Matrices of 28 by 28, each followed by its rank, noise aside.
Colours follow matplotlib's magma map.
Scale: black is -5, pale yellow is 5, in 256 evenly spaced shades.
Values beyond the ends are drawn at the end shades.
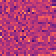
five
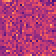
six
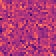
eight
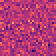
eight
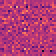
five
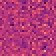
six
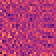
six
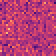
seven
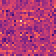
six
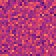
seven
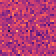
seven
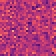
eight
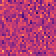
eight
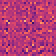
four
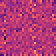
four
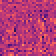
seven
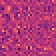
five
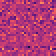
six
